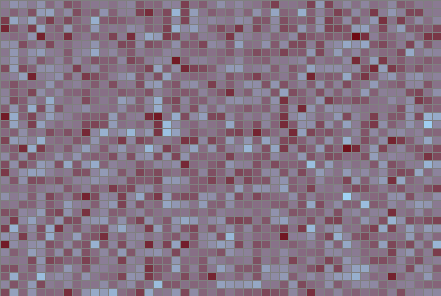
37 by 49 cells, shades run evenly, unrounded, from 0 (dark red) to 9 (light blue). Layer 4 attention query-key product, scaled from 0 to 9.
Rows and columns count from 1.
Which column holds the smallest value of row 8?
20
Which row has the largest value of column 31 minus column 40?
19
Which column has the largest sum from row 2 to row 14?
18
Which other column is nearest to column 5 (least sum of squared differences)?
40
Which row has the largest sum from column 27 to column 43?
35
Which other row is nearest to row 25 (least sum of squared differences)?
33
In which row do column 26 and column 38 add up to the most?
30
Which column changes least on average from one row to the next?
23
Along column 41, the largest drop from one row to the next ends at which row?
5
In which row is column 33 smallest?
17
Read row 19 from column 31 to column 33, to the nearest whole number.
7 2 5
